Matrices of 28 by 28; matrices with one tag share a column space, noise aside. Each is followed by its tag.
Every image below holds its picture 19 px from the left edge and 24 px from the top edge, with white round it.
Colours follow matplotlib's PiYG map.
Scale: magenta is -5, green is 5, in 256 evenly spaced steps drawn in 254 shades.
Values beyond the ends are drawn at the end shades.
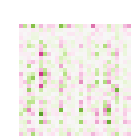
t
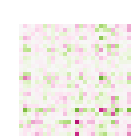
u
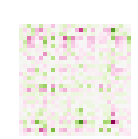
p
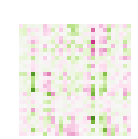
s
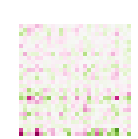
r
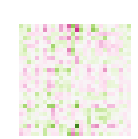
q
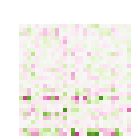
r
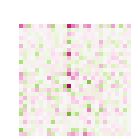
t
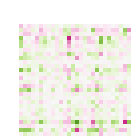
p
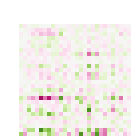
r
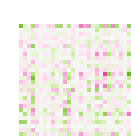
t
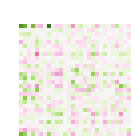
t
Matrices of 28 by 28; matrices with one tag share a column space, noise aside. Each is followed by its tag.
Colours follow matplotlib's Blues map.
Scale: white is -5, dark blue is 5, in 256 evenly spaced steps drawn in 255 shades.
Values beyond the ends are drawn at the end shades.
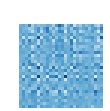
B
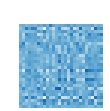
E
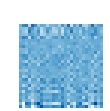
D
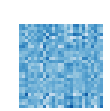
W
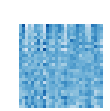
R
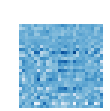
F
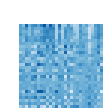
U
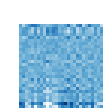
D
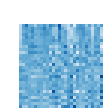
U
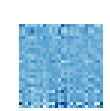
D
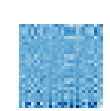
D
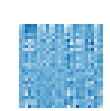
R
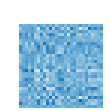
E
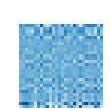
D
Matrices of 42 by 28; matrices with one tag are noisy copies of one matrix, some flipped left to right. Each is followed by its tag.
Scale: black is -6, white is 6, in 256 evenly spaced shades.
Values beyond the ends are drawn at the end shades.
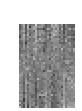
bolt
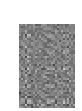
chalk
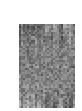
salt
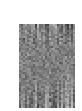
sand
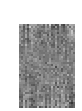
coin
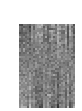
bolt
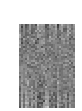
sand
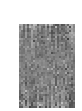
coin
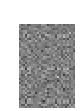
chalk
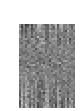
sand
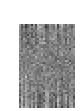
sand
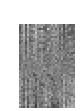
bolt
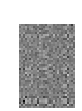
chalk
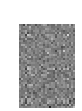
chalk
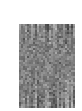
sand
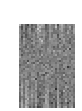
sand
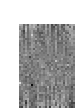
coin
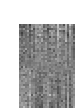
bolt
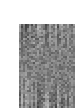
sand
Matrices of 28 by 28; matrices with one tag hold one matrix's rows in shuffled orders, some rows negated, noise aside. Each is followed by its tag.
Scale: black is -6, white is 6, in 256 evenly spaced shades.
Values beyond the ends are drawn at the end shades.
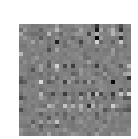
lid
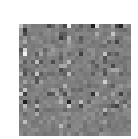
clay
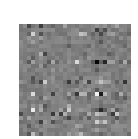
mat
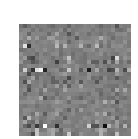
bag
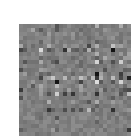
lid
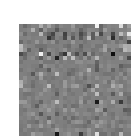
lid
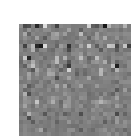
bag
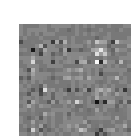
mat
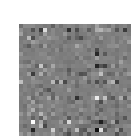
mat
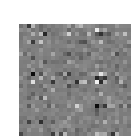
mat
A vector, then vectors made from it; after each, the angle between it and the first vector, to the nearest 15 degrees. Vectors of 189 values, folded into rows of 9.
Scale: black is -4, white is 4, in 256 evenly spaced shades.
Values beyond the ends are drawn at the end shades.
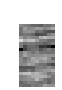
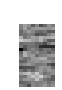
30 degrees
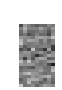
60 degrees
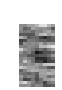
120 degrees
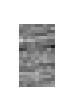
30 degrees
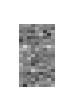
120 degrees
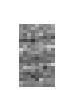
135 degrees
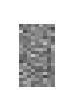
105 degrees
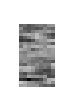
120 degrees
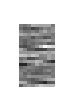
105 degrees
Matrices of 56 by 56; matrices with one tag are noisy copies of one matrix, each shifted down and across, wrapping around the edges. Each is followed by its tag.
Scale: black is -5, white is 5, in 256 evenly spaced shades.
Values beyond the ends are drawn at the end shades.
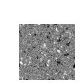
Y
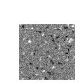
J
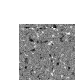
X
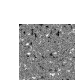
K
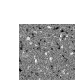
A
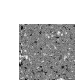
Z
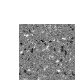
K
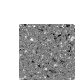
J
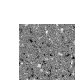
A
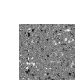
Z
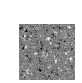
A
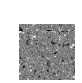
X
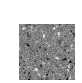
A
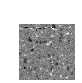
X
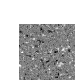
J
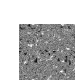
K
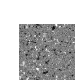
Y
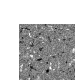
Y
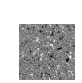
Y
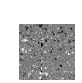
Z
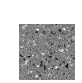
K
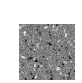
A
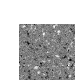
A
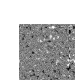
Z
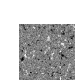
Y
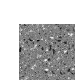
K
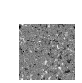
Y
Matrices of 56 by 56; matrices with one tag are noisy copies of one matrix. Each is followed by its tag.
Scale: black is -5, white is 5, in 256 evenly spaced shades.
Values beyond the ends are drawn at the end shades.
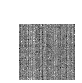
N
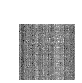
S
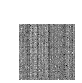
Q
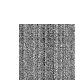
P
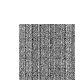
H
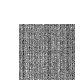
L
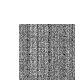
Q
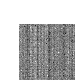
Q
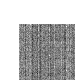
H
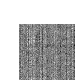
N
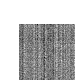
P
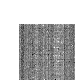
S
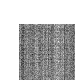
S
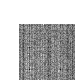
L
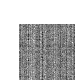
N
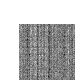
Q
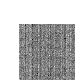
H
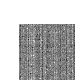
N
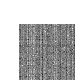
N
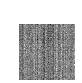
P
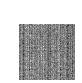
L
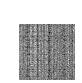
Q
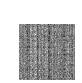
Q
